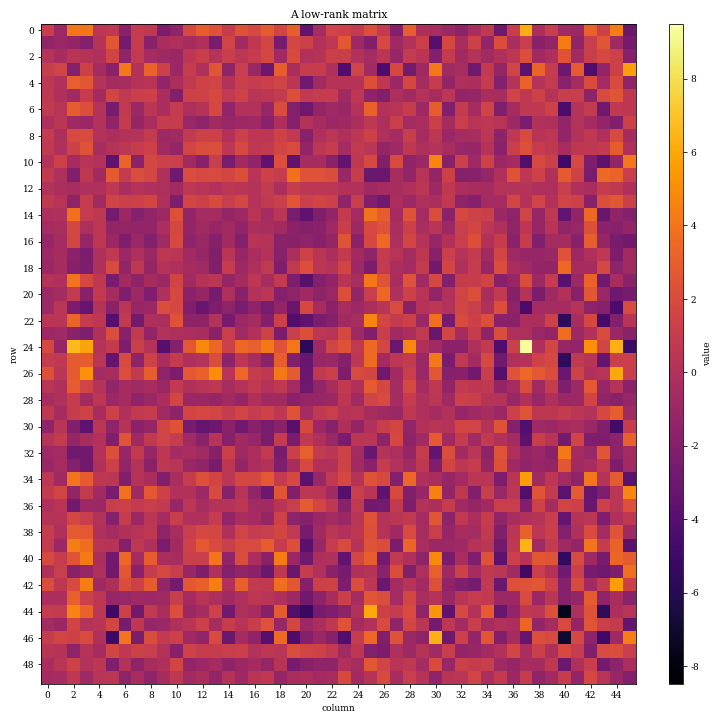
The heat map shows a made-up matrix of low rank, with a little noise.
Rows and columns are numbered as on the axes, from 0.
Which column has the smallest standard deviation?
4
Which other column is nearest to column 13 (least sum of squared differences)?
18
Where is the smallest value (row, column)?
44, 40
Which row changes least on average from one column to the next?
12
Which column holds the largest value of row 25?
30
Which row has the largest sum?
24
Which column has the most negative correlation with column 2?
20
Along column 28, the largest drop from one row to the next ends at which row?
35
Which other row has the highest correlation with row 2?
45
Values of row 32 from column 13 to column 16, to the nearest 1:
-2 1 -1 0
